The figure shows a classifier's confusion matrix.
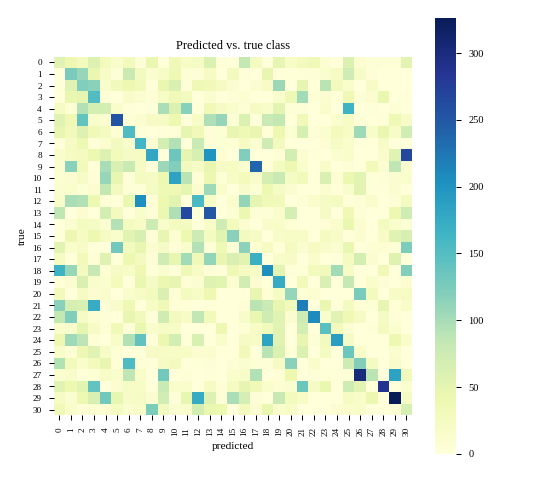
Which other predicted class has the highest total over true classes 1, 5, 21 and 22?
2
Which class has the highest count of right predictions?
29
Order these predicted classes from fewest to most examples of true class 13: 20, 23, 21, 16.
21, 23, 16, 20
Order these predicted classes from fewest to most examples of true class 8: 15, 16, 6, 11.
15, 6, 11, 16
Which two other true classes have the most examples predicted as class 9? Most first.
27, 4
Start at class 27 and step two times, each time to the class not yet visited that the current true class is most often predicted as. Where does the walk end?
6
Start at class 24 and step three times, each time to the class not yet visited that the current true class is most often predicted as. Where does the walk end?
16
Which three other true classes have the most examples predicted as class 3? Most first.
21, 28, 2
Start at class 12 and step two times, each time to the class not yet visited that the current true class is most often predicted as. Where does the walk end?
10
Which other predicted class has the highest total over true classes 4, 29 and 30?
12
